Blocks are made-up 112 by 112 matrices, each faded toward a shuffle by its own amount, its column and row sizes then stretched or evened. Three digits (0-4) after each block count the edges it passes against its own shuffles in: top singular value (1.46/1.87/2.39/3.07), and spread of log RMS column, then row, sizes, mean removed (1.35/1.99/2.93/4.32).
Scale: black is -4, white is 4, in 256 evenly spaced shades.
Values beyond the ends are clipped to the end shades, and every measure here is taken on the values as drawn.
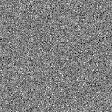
2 1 0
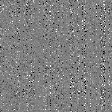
0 3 1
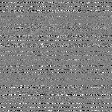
1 1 4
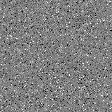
0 1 0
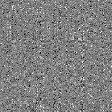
2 2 0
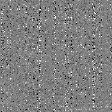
1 3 1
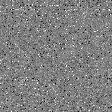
1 0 1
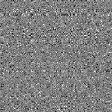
3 1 2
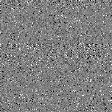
2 1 2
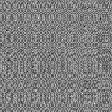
4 1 2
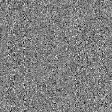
1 2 0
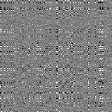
4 3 3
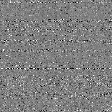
2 0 3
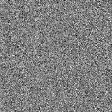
1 1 0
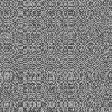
4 1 2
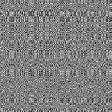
4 1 3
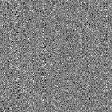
3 2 0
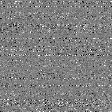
1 1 3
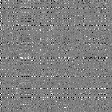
4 2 3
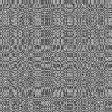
4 2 1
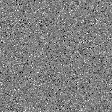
1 0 1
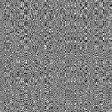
4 3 1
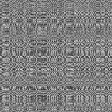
4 0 4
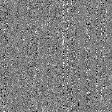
0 3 0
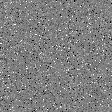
0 0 0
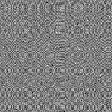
4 1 2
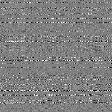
3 0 4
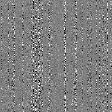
2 4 1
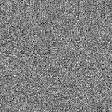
2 0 1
